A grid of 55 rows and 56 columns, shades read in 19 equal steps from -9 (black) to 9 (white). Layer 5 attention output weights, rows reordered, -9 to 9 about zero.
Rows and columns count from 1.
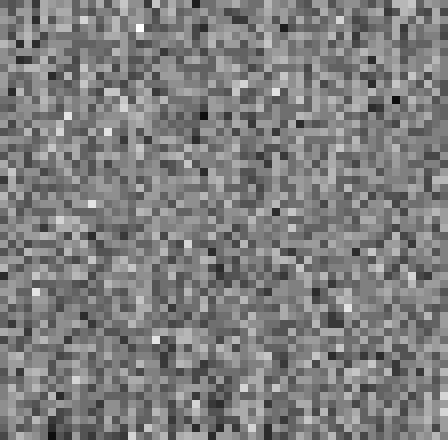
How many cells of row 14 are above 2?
6
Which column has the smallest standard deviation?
53
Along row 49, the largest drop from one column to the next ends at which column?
46
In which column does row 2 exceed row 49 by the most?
16
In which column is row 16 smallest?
38
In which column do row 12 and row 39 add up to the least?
2
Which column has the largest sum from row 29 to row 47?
5
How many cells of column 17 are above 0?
26
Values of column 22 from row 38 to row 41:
2 -5 0 -4
